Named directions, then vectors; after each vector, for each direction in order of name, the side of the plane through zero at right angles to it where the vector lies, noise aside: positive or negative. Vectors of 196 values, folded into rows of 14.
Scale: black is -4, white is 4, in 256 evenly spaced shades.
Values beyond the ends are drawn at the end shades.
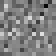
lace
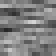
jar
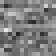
negative, negative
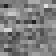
negative, negative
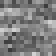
negative, positive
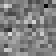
positive, positive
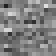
negative, negative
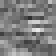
positive, negative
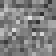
negative, positive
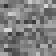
negative, negative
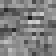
positive, negative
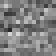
positive, positive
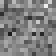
positive, negative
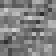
negative, positive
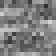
negative, positive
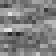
negative, negative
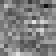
positive, positive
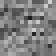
positive, negative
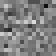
positive, positive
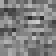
positive, negative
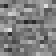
negative, negative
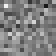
positive, positive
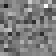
negative, negative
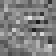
negative, positive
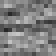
positive, positive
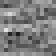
negative, negative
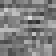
negative, positive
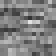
positive, negative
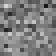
positive, positive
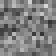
positive, negative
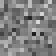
positive, negative
